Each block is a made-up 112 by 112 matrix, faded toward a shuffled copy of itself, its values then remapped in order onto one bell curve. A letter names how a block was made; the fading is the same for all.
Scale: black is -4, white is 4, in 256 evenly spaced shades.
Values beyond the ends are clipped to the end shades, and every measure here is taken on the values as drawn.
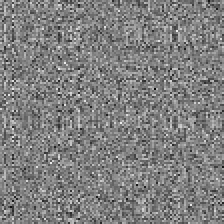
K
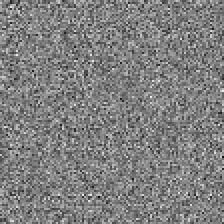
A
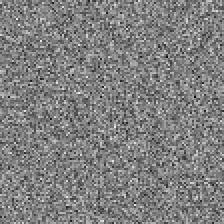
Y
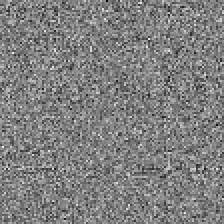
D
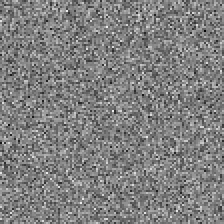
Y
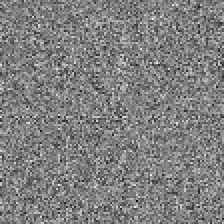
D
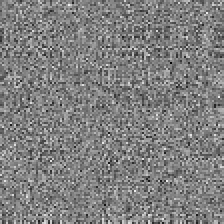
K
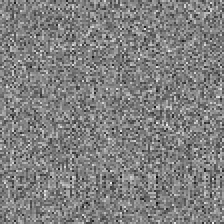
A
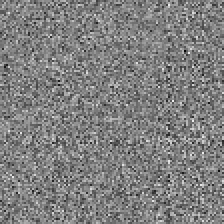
D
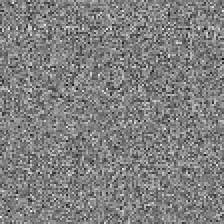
D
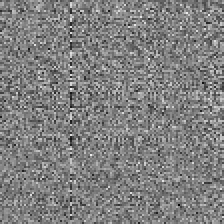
K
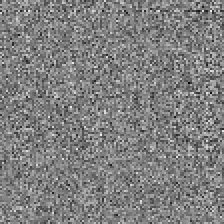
D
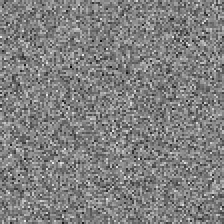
Y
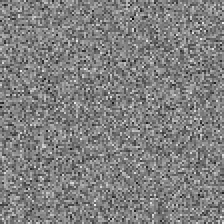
Y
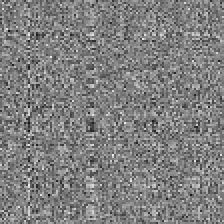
K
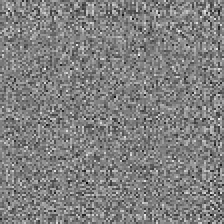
K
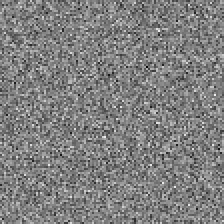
Y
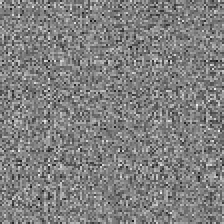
K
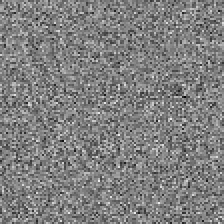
A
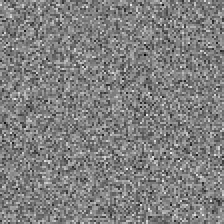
Y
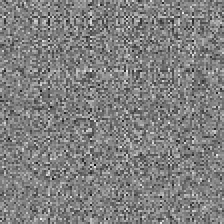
K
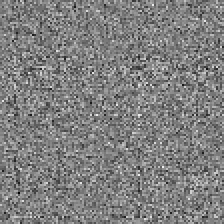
D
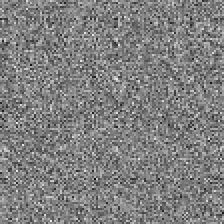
A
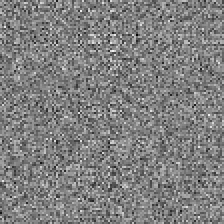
A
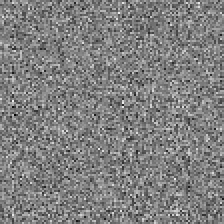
D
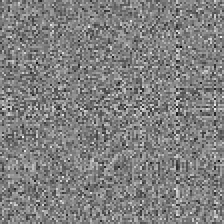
K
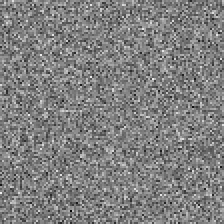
Y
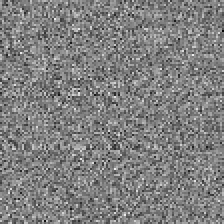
A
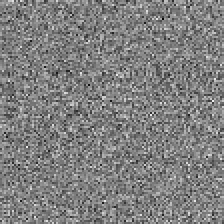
A
